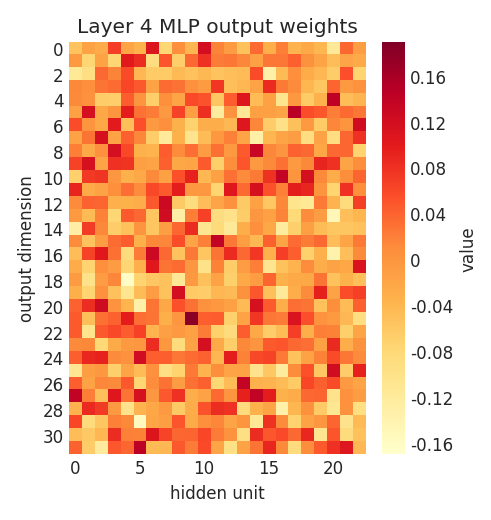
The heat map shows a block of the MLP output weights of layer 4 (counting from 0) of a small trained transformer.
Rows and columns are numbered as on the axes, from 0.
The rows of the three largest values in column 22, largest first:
6, 17, 25
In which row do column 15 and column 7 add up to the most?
27
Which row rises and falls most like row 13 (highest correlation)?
1
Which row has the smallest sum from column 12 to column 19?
14
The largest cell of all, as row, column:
21, 9
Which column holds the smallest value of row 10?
0
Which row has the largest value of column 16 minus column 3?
10
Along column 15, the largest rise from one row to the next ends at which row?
3
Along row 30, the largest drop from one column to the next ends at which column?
19
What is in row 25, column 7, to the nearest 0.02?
-0.1
